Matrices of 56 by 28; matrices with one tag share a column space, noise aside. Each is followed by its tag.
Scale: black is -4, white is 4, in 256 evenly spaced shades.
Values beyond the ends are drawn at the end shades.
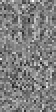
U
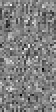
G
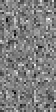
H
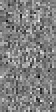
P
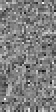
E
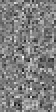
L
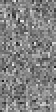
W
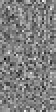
U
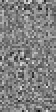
U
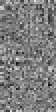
U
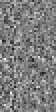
L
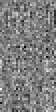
G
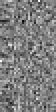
W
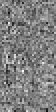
E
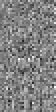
L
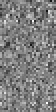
W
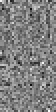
U
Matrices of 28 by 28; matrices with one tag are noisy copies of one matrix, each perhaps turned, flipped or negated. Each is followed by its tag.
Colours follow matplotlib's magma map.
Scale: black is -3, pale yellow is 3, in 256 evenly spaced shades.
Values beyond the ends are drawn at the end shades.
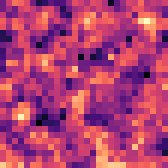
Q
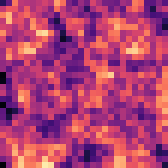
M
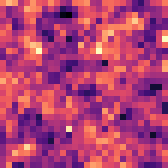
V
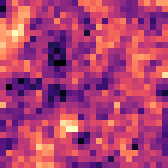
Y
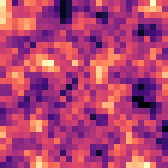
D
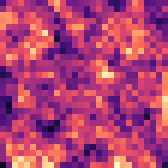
M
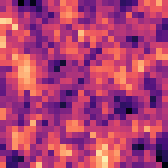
D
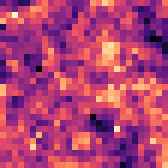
Y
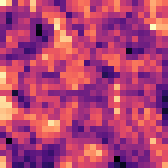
M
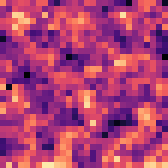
Q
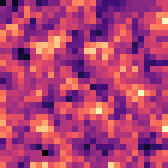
Q
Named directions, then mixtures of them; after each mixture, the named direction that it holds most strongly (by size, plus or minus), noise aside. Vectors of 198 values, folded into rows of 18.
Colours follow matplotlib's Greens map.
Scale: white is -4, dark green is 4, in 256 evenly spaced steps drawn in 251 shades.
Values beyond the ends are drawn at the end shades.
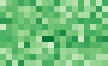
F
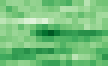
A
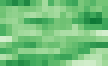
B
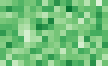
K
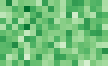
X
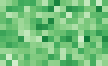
K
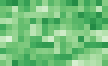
B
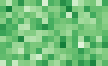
K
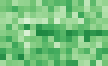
A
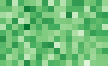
X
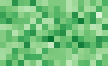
F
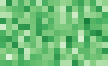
X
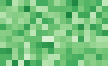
F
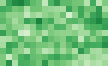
B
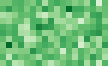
K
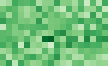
F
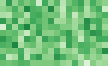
X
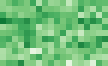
F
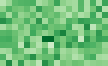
F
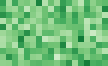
X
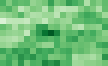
A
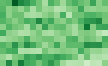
B
